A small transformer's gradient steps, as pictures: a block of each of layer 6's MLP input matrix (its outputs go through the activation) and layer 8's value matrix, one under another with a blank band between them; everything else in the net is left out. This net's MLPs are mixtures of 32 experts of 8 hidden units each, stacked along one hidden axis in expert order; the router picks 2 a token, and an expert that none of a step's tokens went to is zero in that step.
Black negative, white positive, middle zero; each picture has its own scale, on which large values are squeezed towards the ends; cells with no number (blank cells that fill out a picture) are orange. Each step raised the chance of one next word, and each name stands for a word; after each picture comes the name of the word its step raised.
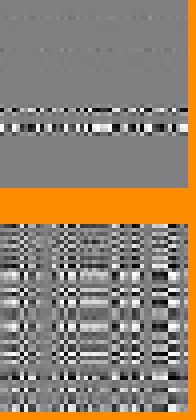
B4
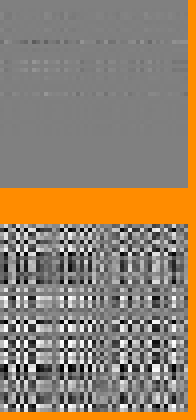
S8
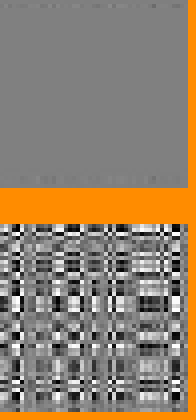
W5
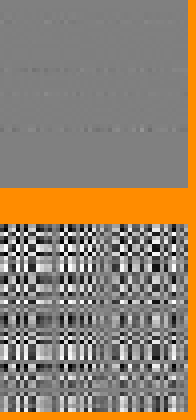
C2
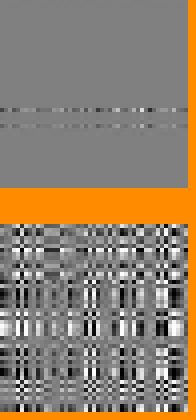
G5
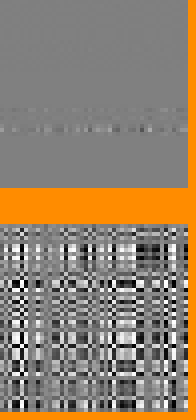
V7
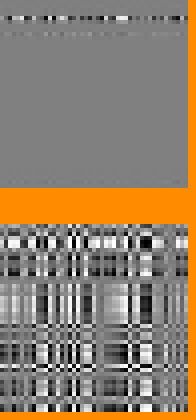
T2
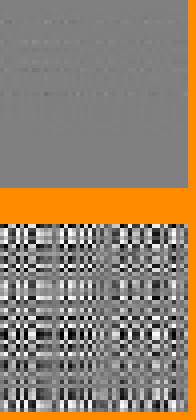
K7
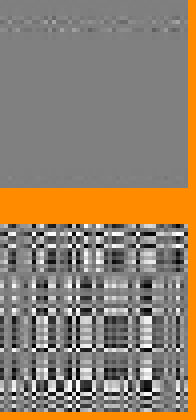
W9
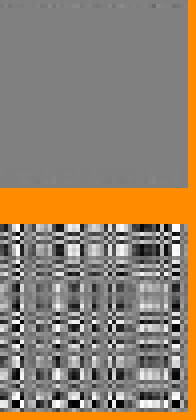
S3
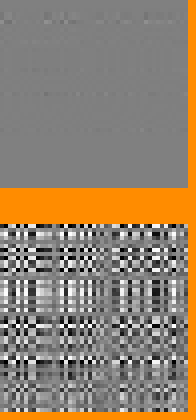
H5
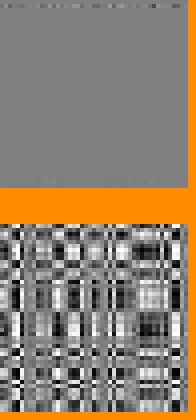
G5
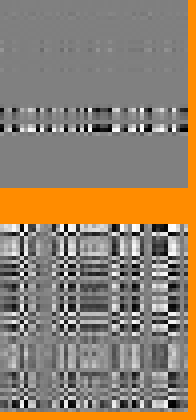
S3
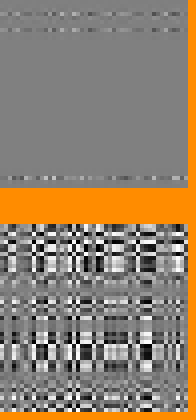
C2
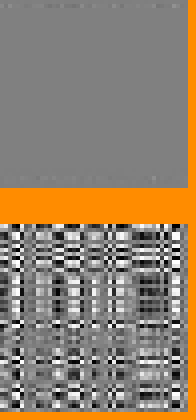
H5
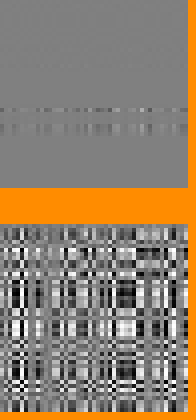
G5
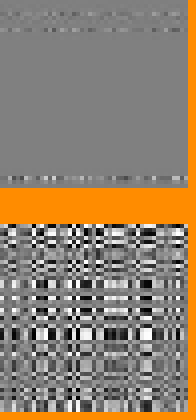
K7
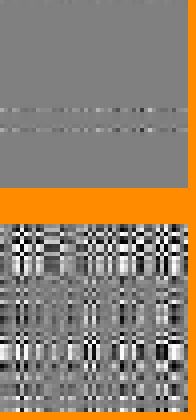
C2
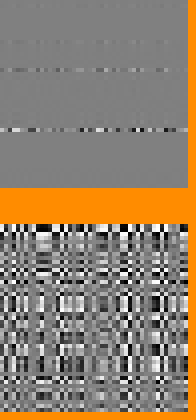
W5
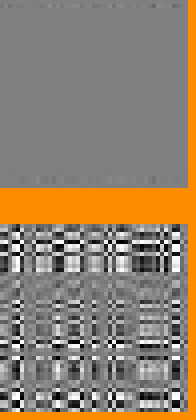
C2
